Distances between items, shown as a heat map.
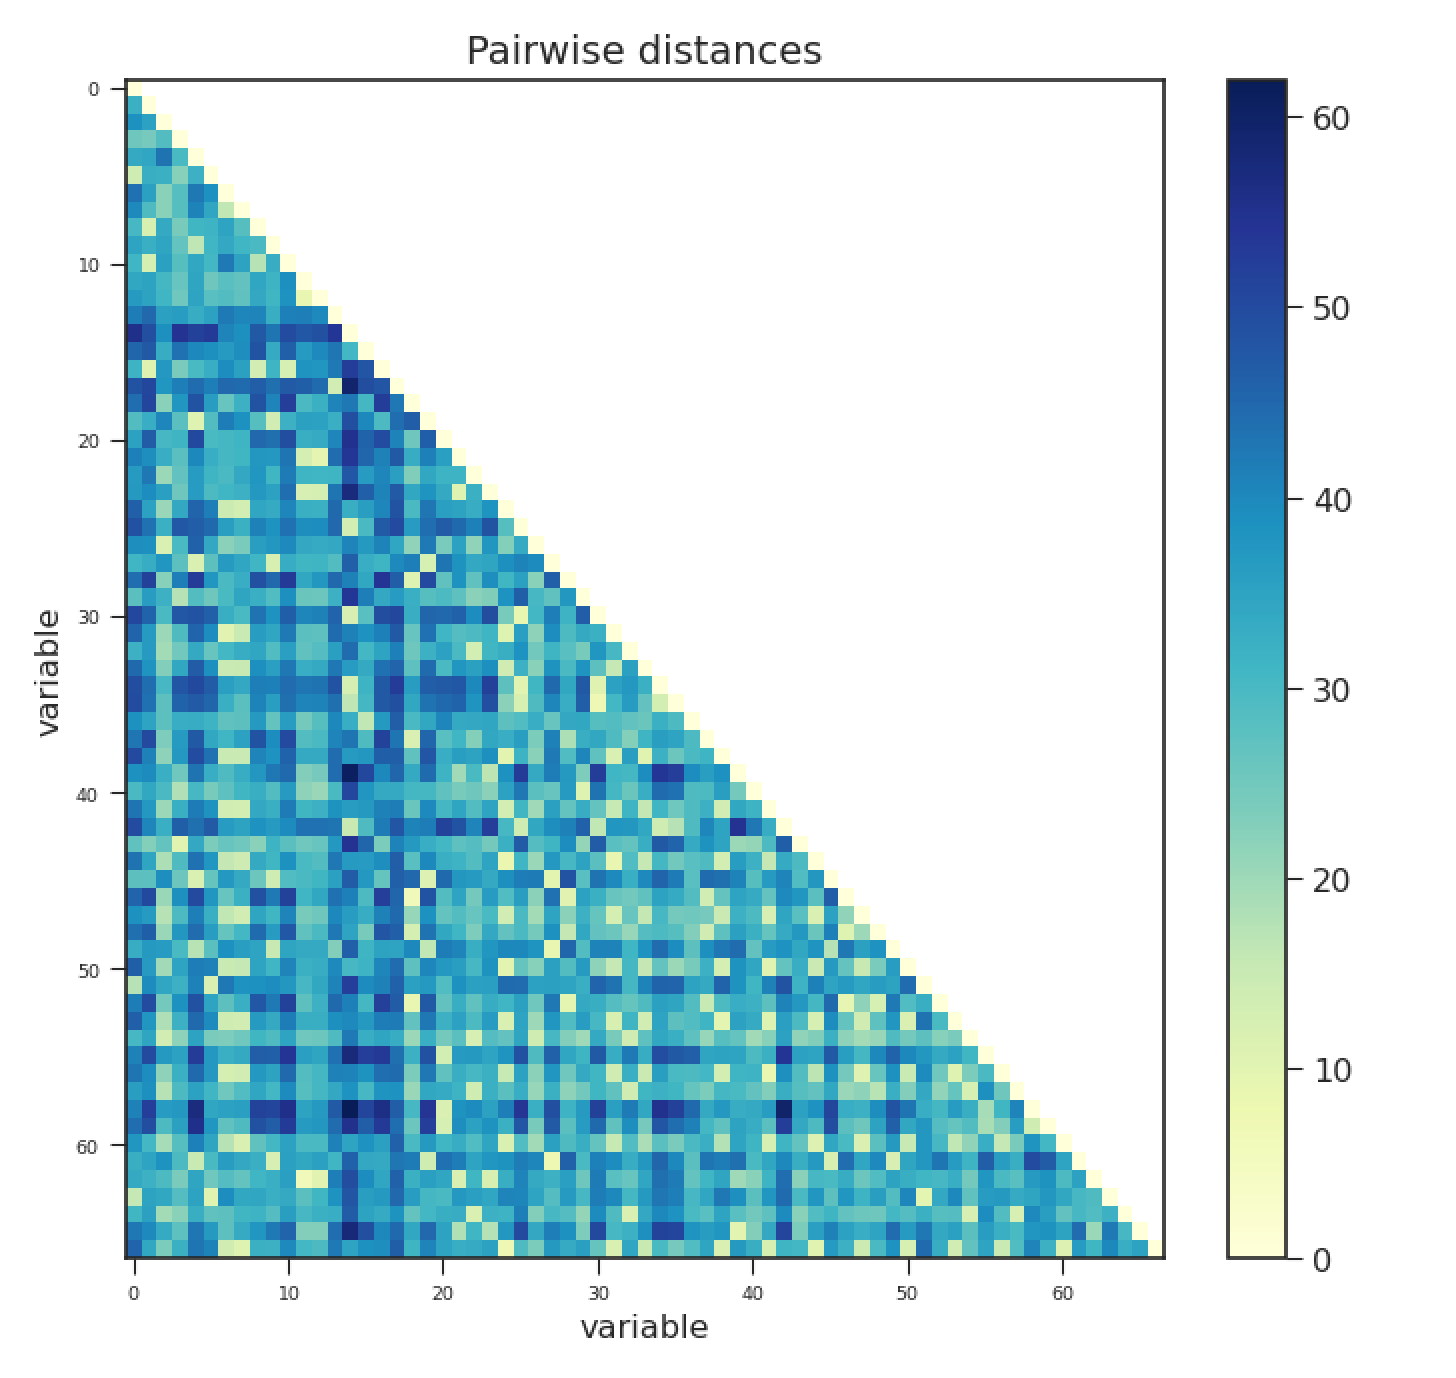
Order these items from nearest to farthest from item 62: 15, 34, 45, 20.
45, 20, 15, 34
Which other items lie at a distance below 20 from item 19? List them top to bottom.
4, 9, 27, 45, 49, 61
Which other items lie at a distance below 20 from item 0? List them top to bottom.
5, 51, 63
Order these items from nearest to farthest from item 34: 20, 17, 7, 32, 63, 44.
44, 7, 32, 63, 20, 17
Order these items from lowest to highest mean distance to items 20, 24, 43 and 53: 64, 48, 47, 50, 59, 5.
47, 50, 59, 64, 48, 5
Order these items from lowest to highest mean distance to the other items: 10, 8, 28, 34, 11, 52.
11, 52, 28, 8, 34, 10
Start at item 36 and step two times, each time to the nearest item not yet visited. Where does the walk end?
48
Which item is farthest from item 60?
17
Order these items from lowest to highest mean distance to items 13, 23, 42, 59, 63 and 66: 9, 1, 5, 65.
5, 9, 65, 1
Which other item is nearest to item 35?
30
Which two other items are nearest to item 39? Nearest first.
65, 23
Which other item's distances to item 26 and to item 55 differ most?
2
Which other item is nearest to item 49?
27
